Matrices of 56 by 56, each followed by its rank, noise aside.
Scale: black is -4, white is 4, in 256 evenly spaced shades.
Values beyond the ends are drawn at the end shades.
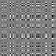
one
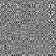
four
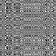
three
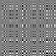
one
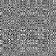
four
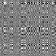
two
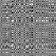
three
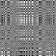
one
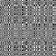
two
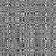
four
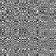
three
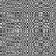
two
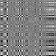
one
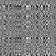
three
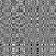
three
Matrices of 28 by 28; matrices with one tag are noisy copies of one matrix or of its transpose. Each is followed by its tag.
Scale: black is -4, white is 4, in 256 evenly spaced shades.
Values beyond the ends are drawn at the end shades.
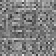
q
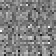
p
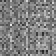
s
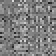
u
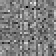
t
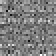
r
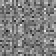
r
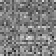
p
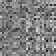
p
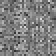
u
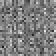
r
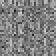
r
